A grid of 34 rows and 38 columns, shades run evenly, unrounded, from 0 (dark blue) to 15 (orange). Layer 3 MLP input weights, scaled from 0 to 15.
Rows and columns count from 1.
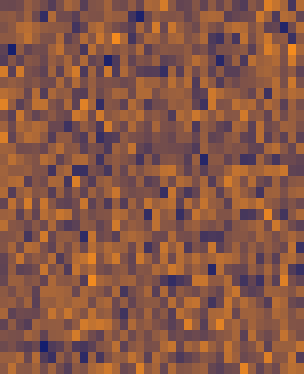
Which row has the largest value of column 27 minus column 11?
9
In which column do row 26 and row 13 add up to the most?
12
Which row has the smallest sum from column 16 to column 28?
15
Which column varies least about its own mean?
5
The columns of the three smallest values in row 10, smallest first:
13, 26, 19
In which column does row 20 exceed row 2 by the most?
6
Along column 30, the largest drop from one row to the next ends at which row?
4
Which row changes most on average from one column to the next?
7
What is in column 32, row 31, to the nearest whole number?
11
